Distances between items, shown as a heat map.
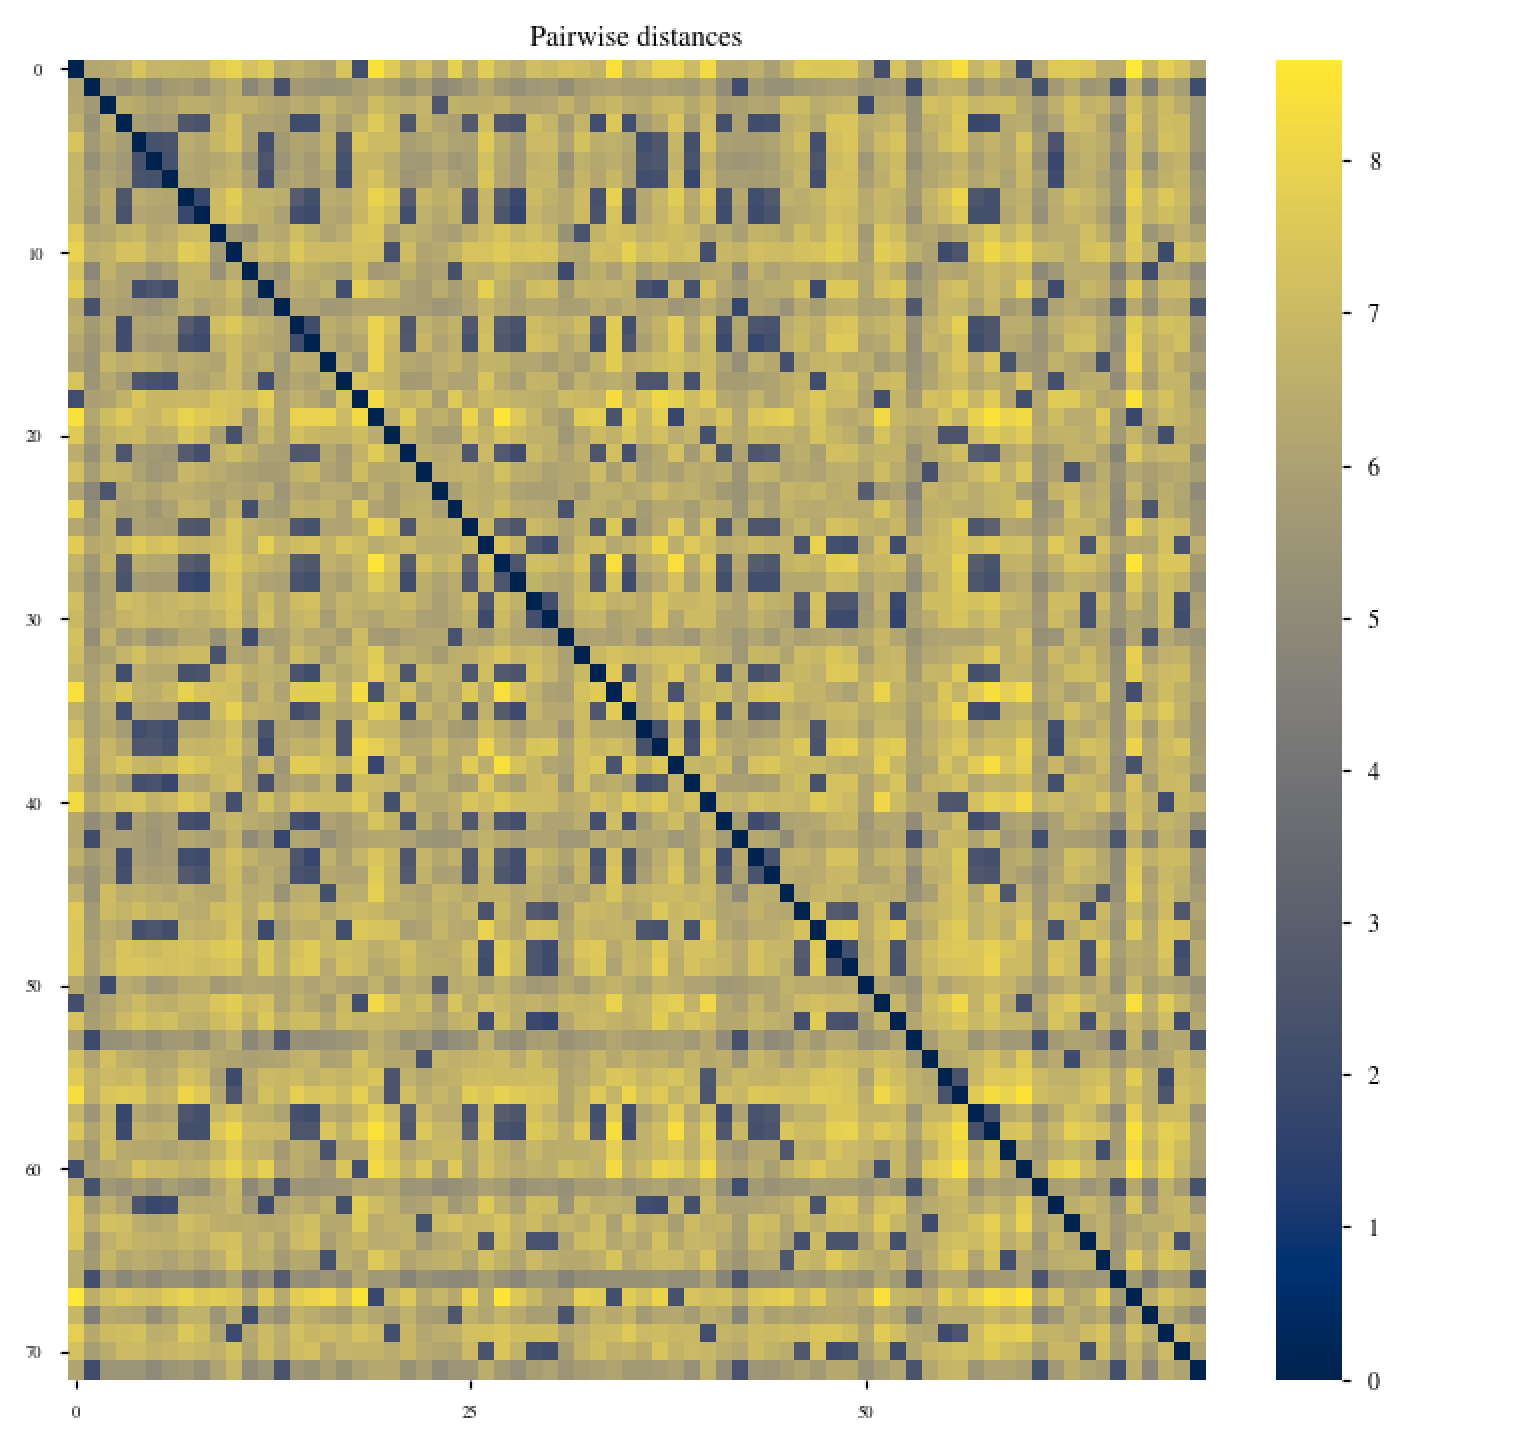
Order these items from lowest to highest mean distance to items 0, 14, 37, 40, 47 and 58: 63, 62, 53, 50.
62, 53, 50, 63
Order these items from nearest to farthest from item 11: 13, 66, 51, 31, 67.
31, 66, 13, 67, 51
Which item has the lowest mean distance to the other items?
66
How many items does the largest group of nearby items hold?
16
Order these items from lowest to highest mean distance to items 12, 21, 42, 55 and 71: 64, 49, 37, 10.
37, 10, 64, 49
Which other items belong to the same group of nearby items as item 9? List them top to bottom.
32
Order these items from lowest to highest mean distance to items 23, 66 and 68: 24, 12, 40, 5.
24, 5, 12, 40
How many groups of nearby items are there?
12
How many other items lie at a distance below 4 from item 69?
5
